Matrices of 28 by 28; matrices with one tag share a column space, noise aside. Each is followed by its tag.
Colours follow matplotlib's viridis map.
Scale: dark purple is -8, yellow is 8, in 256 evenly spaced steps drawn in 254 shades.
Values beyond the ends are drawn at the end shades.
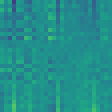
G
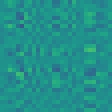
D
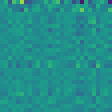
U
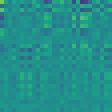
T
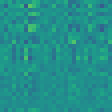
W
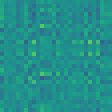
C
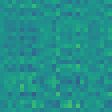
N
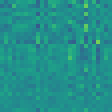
W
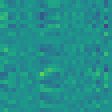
D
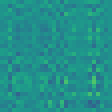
N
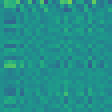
U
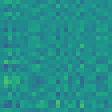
N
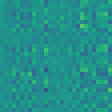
D
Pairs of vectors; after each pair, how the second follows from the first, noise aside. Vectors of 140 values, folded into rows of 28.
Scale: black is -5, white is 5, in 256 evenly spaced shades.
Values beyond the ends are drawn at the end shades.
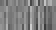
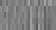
shrunk.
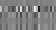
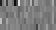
wrapped around, negated, partly zeroed.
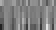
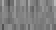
reversed, negated, shrunk.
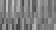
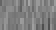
reversed, negated, shrunk.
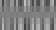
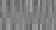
reversed, negated, shrunk.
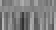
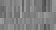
wrapped around, shrunk.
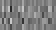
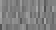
wrapped around, shrunk.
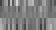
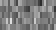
shuffled.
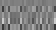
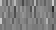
reversed, negated, partly zeroed.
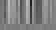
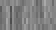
wrapped around, shrunk.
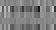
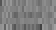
wrapped around, shrunk.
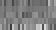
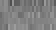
reversed, negated, shrunk.
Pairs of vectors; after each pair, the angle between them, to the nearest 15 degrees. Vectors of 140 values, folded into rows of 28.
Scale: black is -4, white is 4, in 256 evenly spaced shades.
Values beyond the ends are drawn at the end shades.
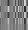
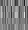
90 degrees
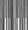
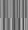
105 degrees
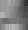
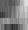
165 degrees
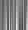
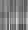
30 degrees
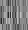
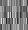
150 degrees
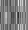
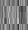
120 degrees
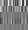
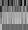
135 degrees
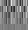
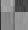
90 degrees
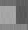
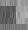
165 degrees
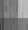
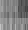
150 degrees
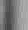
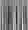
75 degrees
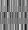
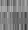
45 degrees
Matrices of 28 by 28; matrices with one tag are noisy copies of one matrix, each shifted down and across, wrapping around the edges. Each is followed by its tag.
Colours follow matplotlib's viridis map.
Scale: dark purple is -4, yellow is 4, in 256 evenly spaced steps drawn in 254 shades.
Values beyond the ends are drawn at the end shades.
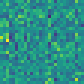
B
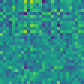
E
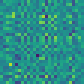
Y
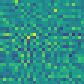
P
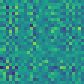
Y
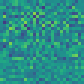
P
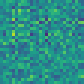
E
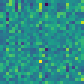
B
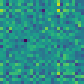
E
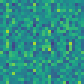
B
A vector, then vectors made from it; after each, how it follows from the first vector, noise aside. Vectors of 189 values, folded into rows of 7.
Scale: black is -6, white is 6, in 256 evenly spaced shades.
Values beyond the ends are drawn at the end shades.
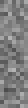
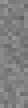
reversed, shrunk.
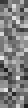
wrapped around, scaled up.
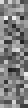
wrapped around, scaled up.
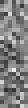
scaled up.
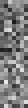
wrapped around, scaled up.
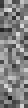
wrapped around, scaled up.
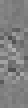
negated, partly zeroed.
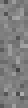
reversed, negated, partly zeroed.
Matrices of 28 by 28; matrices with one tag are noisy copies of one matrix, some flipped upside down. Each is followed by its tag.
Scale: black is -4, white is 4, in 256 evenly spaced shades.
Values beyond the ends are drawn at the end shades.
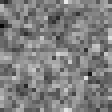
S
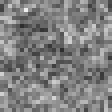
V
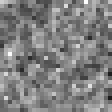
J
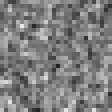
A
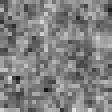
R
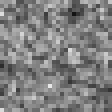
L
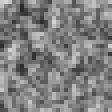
J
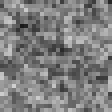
V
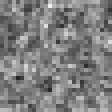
R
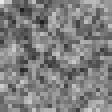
J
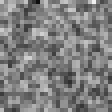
A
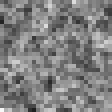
R
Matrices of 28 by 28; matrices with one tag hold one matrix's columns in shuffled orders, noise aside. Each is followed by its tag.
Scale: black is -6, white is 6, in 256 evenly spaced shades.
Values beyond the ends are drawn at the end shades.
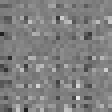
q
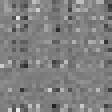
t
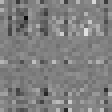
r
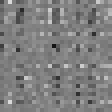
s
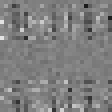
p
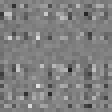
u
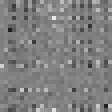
t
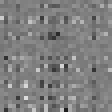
q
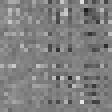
s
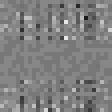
p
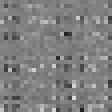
q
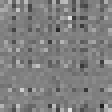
t
